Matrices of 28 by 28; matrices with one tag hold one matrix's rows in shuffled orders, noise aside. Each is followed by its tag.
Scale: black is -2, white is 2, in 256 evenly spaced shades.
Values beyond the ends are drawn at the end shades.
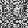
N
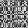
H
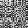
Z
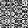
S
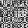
H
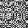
Z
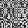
H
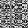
S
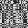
N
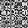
S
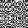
Z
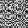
Z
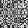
H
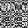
S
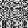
N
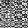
S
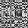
S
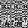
S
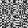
N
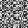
N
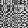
H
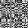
S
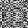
N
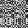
Z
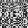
N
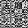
S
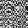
Z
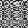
N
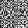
H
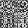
H
